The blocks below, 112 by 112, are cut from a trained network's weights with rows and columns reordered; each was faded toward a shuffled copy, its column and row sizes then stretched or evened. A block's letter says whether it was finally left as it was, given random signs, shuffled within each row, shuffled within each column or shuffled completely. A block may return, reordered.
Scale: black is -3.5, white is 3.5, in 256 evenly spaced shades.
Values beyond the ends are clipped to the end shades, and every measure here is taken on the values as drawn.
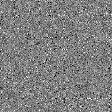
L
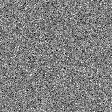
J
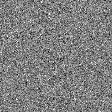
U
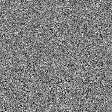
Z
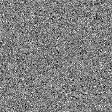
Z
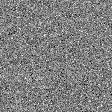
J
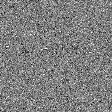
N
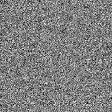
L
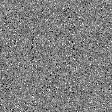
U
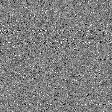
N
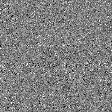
Z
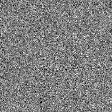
Z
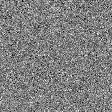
N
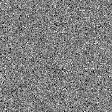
L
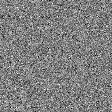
N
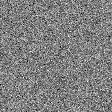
J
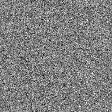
U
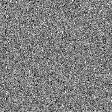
U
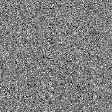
L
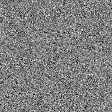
N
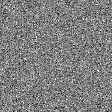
U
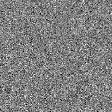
L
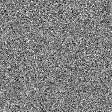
N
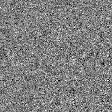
L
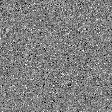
N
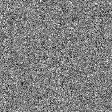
U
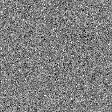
U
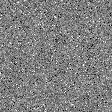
J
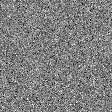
J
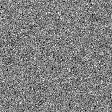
J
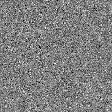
U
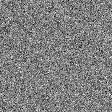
J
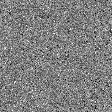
U
